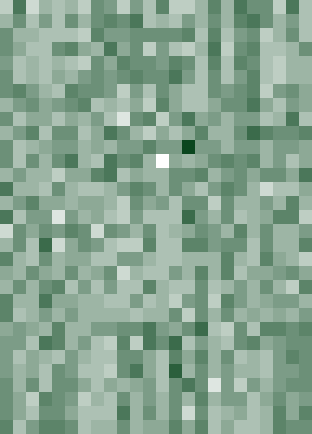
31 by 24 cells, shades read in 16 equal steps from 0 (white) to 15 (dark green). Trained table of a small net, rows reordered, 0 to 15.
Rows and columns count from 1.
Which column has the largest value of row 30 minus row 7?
10
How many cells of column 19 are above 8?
14
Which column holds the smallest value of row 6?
22
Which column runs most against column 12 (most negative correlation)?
6
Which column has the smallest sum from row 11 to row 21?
13
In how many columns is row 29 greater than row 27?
11
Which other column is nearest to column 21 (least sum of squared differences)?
2
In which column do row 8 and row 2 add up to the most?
20
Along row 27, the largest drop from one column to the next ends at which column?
15
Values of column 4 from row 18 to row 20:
12 9 7
